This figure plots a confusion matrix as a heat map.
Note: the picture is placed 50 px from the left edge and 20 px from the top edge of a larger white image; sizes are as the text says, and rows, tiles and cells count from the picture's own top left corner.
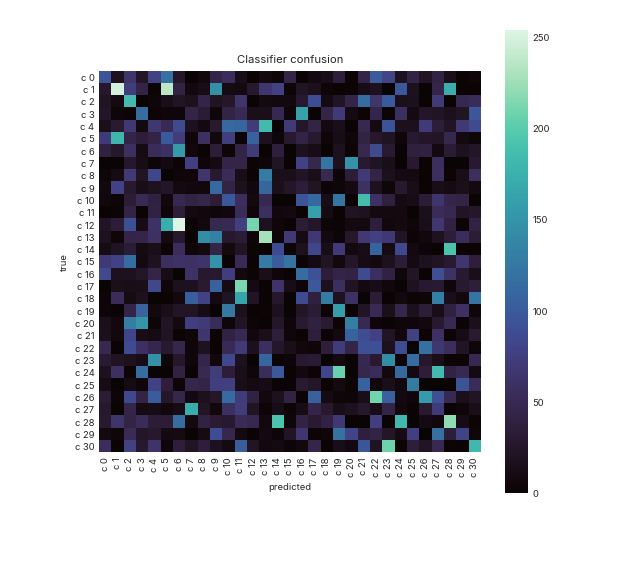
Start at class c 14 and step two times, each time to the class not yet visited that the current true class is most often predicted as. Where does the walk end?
c 24
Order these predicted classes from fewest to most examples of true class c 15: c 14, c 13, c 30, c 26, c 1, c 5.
c 26, c 30, c 5, c 1, c 14, c 13
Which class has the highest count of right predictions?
c 1
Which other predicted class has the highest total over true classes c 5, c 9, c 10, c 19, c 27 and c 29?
c 21
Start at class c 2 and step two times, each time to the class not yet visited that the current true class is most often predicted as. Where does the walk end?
c 20
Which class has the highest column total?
c 2
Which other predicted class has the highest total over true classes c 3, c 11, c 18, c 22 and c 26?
c 27
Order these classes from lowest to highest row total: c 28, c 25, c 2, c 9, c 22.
c 9, c 25, c 2, c 22, c 28
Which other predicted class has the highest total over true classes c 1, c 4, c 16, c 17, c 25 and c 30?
c 11
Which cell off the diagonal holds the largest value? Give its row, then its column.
c 12, c 6
